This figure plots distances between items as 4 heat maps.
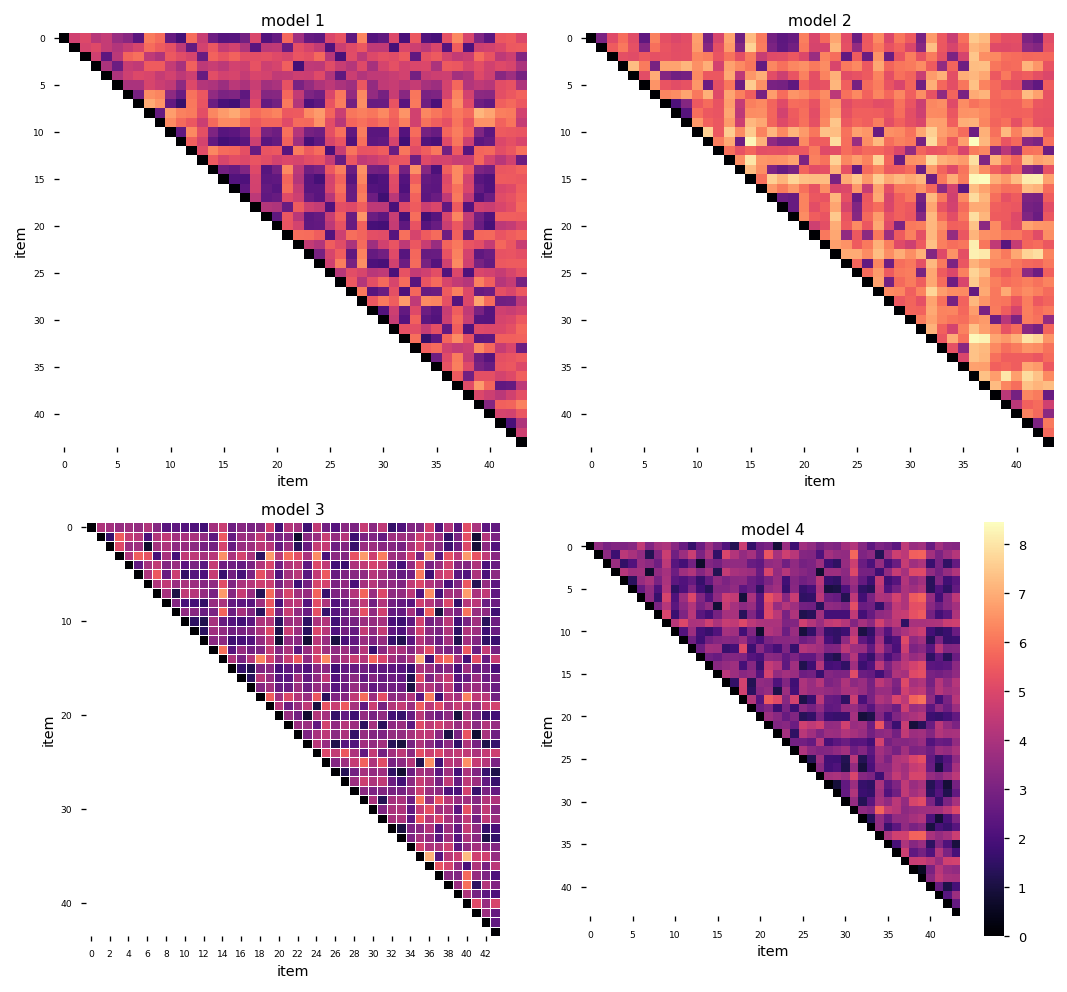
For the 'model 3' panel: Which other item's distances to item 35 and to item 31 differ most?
29
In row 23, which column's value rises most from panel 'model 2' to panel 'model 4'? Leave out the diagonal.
15
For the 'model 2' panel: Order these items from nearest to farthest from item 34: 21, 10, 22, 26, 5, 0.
26, 21, 0, 5, 22, 10
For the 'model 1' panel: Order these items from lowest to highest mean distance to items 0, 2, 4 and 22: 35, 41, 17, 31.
35, 17, 41, 31
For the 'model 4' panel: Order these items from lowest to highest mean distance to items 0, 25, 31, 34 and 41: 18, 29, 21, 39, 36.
29, 18, 36, 21, 39
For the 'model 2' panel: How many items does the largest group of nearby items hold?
12
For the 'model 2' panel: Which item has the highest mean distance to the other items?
36
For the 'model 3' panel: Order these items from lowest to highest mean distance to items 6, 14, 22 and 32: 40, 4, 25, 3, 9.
4, 9, 40, 25, 3
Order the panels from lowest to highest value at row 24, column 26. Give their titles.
model 2, model 4, model 3, model 1
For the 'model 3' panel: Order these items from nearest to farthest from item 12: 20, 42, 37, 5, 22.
20, 42, 5, 37, 22
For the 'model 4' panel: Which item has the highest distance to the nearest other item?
31
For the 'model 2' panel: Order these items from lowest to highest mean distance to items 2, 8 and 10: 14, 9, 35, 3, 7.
7, 9, 14, 35, 3
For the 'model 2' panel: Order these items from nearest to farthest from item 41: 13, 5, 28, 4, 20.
5, 4, 28, 20, 13
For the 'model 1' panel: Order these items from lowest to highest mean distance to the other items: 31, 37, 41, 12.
31, 41, 12, 37
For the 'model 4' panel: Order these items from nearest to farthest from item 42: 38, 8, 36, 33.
33, 8, 36, 38
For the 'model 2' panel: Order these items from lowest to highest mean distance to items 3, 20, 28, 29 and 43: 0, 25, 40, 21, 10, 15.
40, 21, 0, 25, 10, 15
